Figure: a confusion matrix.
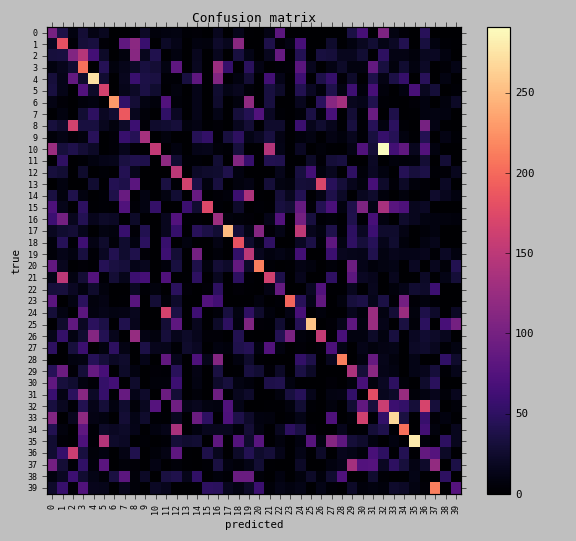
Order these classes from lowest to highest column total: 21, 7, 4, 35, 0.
35, 21, 4, 7, 0
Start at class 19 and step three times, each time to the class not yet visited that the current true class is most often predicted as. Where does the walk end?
31
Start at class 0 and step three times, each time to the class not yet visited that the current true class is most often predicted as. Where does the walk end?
2
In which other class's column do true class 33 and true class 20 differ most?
30
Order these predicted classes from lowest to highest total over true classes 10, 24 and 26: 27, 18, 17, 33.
27, 17, 18, 33
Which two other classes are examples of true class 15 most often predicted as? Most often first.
32, 30
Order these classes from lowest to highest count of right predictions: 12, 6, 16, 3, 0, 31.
0, 16, 12, 31, 3, 6
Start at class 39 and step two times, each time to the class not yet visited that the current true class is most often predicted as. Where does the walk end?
29
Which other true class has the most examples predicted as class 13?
15
